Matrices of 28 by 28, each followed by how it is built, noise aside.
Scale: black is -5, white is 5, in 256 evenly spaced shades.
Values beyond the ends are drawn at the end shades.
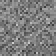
Hankel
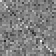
diagonal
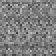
repeating columns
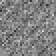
Hankel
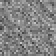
Toeplitz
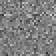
uneven rows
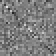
diagonal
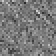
Toeplitz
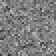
diagonal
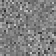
block diagonal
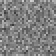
repeating columns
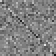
diagonal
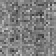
blocks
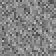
Toeplitz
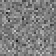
repeating columns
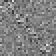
block diagonal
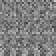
repeating columns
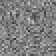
blocks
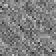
Toeplitz
